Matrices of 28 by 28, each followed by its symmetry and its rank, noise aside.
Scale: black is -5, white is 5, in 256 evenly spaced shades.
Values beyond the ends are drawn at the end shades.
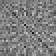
symmetric, rank four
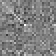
symmetric, rank four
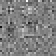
antisymmetric, rank four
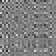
no symmetry, rank two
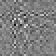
symmetric, rank three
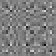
symmetric, rank two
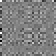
no symmetry, rank two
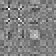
symmetric, rank three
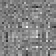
symmetric, rank three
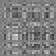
no symmetry, rank two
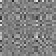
no symmetry, rank two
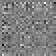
antisymmetric, rank four
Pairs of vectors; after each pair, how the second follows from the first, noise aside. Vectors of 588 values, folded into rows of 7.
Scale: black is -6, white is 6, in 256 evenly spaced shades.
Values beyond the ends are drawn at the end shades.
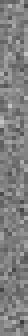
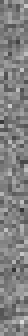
sign-scrambled.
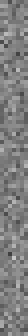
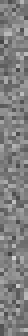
sign-scrambled.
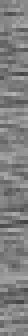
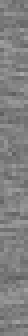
negated, shrunk.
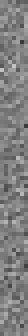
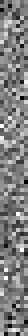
wrapped around, scaled up.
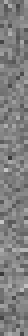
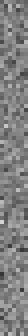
sign-scrambled.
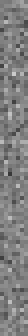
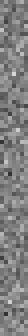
sign-scrambled.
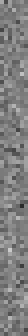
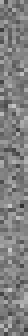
copied.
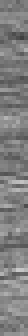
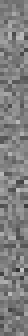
sign-scrambled.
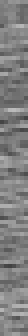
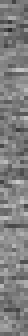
reversed, negated.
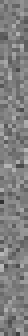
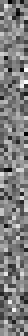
reversed, scaled up.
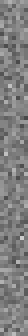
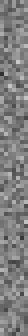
sign-scrambled.
